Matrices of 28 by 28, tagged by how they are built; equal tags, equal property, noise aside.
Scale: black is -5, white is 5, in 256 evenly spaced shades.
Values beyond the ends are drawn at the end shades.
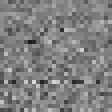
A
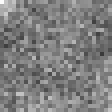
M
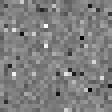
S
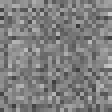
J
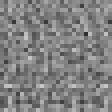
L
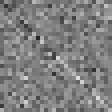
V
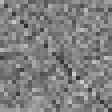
V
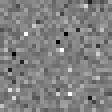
S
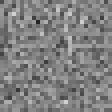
L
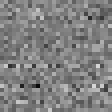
A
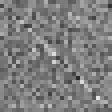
V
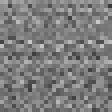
L
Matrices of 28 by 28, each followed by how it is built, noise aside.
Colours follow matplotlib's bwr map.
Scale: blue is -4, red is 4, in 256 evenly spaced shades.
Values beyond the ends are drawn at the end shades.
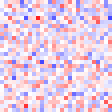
repeating columns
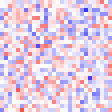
blocks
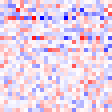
uneven rows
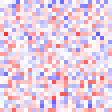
repeating columns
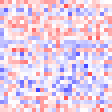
blocks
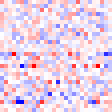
uneven rows
